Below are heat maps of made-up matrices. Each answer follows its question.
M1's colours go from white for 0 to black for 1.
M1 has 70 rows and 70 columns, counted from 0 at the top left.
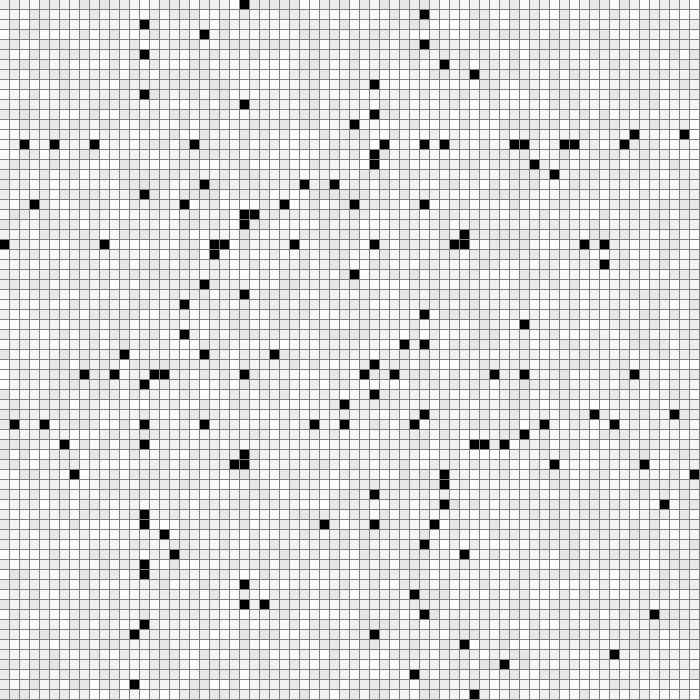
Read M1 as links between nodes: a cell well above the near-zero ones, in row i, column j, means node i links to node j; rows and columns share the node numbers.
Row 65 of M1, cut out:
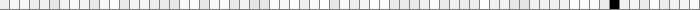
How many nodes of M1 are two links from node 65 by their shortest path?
1
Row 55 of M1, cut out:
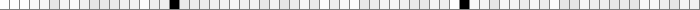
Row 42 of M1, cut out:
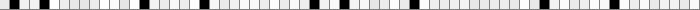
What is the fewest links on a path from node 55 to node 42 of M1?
6
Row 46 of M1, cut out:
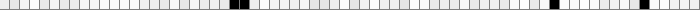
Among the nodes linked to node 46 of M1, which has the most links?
node 24
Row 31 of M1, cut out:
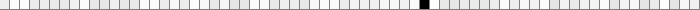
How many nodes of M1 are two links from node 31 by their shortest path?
8
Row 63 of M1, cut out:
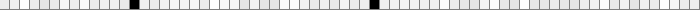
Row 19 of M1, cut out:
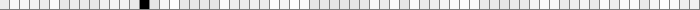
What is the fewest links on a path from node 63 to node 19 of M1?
4
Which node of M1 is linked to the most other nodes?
node 14
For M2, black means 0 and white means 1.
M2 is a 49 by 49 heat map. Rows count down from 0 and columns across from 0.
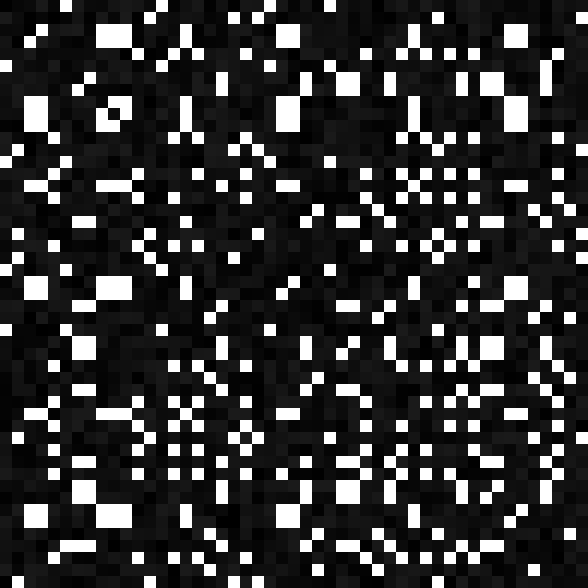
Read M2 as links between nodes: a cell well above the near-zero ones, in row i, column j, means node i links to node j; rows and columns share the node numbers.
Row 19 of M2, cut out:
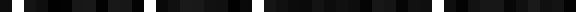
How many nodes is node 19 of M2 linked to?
5
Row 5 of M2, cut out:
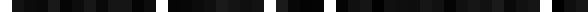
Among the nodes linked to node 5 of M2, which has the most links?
node 45
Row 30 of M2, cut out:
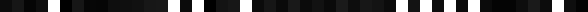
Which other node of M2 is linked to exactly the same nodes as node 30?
node 11
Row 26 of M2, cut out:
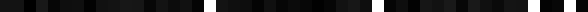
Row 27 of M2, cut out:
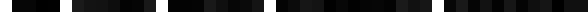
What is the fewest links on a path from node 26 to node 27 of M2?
3
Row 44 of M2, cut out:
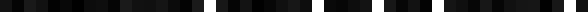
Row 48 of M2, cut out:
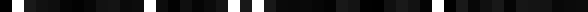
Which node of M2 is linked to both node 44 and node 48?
node 36
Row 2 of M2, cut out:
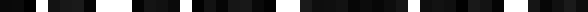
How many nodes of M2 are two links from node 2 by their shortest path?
2
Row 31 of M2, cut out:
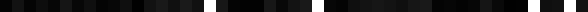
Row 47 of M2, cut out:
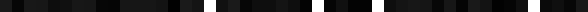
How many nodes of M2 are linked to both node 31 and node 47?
3
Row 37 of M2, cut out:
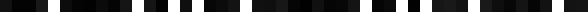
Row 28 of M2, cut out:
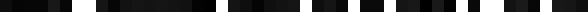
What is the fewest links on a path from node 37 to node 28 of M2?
5
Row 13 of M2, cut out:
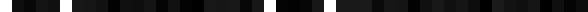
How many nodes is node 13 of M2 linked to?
4
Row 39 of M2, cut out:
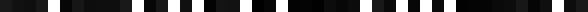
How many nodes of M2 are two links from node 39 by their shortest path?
10
